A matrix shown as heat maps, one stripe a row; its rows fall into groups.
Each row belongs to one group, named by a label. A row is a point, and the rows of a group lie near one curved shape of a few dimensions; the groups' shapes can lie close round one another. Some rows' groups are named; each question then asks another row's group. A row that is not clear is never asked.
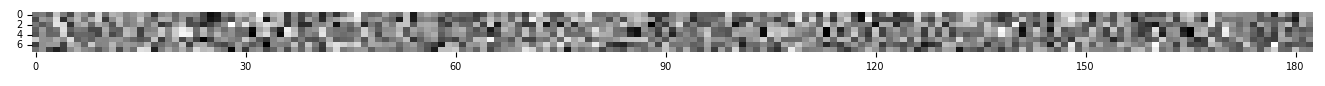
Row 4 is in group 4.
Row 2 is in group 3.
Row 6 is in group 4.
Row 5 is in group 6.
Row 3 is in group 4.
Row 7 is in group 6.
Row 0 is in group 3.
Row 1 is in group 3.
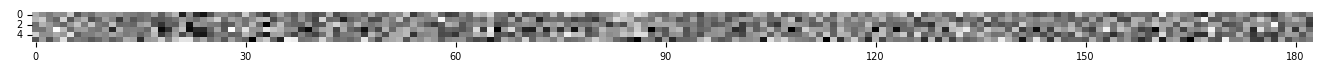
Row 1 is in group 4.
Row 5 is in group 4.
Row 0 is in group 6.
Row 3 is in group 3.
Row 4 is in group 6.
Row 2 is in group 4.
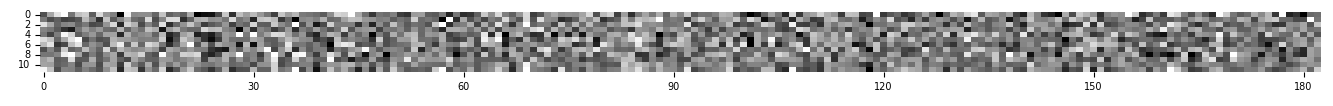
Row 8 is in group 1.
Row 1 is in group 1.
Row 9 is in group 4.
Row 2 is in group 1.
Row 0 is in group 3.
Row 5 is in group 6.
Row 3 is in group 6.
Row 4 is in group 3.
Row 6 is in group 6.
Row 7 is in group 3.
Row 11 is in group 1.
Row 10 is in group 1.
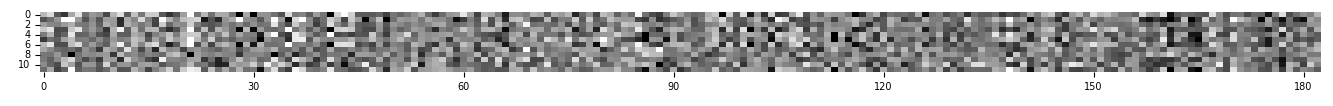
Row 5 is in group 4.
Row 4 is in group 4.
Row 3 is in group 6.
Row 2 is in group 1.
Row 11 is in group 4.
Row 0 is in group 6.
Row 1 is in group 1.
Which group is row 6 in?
6
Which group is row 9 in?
1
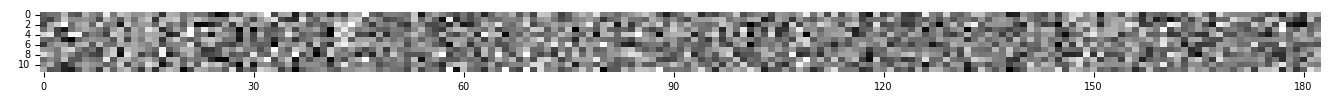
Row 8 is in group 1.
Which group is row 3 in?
6
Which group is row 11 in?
1
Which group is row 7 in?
1
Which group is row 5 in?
6
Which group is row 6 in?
4
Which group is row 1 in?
1
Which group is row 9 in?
3
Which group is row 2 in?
3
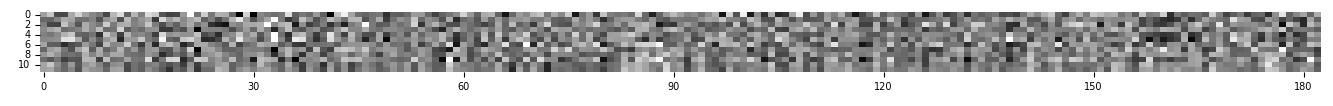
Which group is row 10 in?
4
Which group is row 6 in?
1
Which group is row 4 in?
1
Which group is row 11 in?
4
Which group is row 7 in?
4
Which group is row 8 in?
4
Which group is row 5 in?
1
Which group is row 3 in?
4
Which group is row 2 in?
3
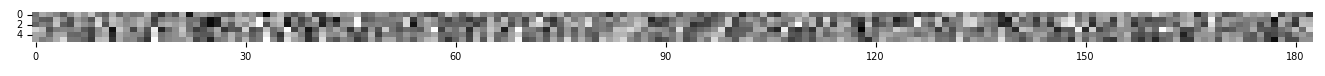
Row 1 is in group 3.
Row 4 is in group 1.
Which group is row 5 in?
1
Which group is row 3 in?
1
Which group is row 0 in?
4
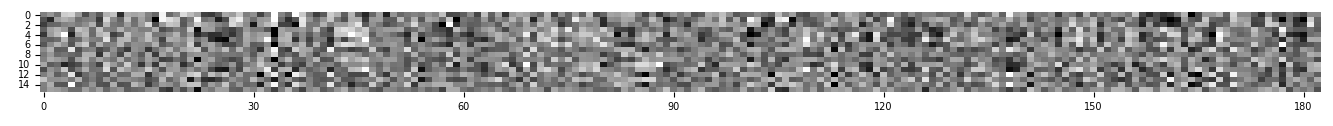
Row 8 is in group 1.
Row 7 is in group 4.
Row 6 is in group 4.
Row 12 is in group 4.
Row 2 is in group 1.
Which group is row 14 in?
4
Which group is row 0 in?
1
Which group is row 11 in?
3
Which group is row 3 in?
4
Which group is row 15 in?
4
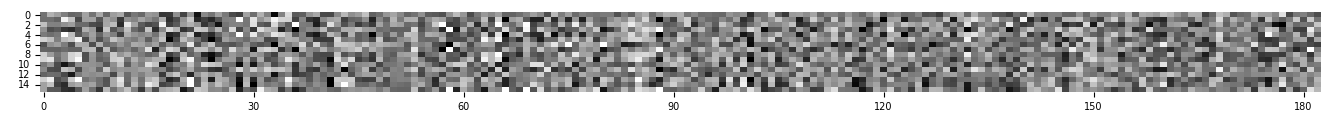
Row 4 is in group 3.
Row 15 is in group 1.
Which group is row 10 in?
6
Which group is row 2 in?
1
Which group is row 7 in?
1
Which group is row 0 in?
4
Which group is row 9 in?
6
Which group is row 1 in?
3
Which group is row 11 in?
3
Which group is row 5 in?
6
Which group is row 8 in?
6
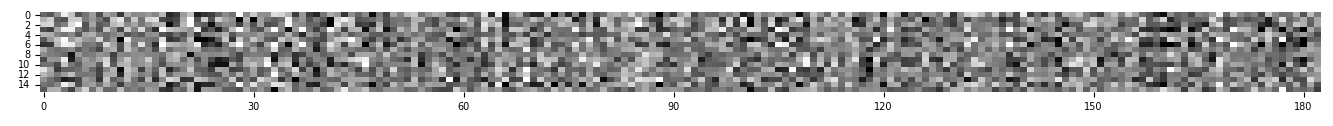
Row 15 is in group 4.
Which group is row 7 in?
1
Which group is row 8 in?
6
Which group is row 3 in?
1
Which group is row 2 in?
6
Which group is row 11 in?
1
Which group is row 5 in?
3
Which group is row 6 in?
1
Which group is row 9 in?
3
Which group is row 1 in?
6
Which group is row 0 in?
3
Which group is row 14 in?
3
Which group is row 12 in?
1
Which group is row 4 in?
4
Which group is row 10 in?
3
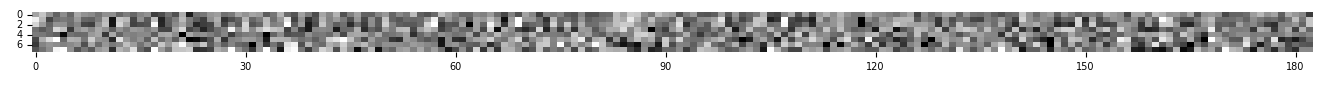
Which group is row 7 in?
1
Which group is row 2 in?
1
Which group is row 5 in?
3
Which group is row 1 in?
1
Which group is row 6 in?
4
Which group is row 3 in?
3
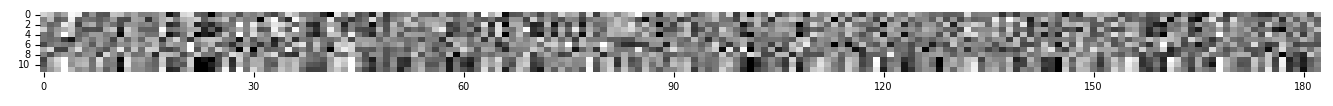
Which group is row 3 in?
1
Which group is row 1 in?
4
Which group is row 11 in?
3
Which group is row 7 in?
6
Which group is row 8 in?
1
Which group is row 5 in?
6
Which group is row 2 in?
3
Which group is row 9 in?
3
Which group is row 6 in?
4
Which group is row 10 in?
3
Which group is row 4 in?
3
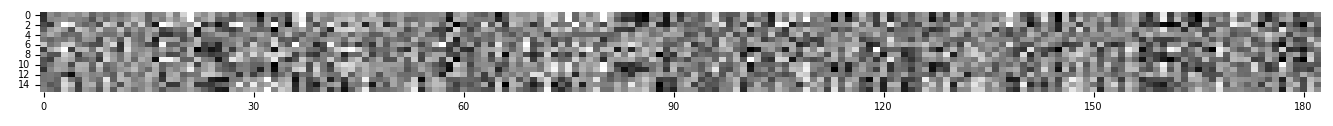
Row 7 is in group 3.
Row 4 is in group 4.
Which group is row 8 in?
3
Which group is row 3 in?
4
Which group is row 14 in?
3
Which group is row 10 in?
4
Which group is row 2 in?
1
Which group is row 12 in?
6
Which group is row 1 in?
4
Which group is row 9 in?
1
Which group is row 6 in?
1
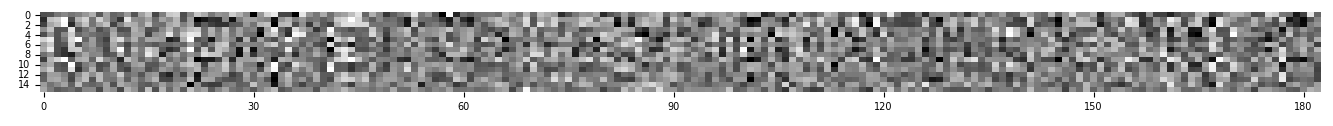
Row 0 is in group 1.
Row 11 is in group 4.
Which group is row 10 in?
4
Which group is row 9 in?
3
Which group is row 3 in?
4
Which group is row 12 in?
4
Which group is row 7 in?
6
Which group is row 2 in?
3
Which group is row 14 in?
6
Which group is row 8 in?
6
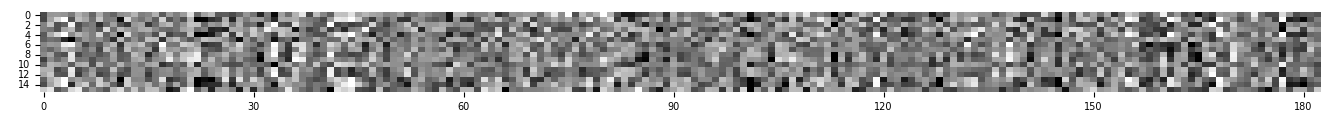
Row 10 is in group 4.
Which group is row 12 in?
4
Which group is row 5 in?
6
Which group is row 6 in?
1
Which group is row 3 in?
3
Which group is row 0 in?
4
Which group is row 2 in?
4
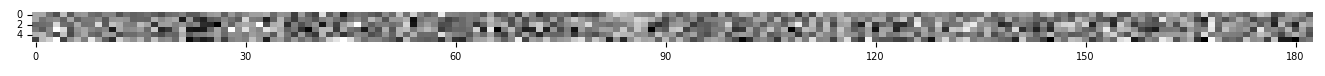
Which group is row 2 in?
3
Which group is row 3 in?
3
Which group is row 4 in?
4
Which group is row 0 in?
4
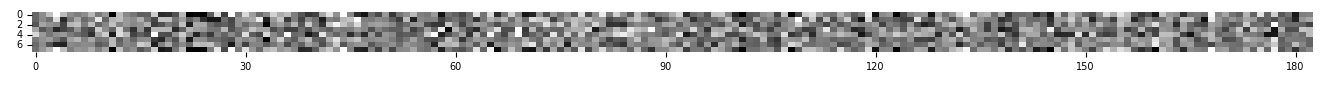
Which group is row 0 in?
3
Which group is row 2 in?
4
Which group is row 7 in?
3
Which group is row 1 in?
3
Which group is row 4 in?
1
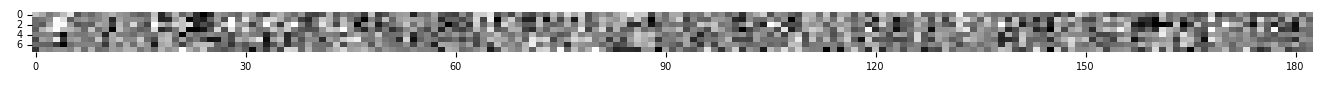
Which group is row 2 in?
1
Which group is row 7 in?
4
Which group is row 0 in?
6
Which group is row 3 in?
3
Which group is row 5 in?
3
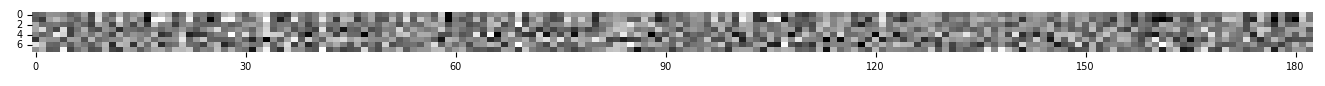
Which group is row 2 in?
1
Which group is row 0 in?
1
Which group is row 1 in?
1
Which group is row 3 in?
4
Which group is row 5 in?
4
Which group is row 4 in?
3
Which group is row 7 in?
4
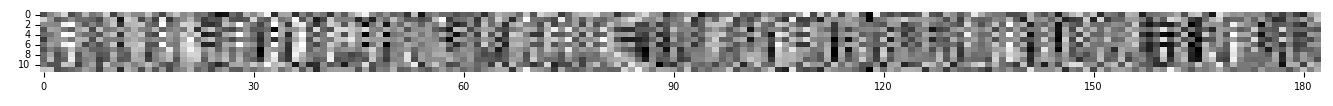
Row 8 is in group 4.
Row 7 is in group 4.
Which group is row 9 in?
4
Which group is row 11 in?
1
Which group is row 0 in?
3
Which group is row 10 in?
3
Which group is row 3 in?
4
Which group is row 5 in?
4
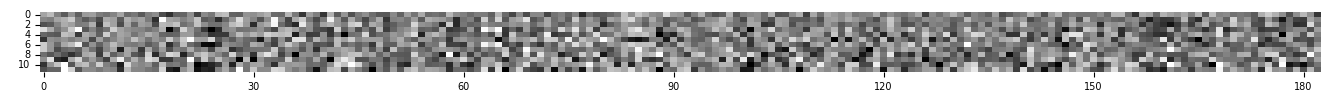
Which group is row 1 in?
1
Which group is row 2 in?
1
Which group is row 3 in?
6
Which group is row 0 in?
4
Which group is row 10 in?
3
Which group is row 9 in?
6
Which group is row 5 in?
4
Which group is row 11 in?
3
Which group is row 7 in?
1
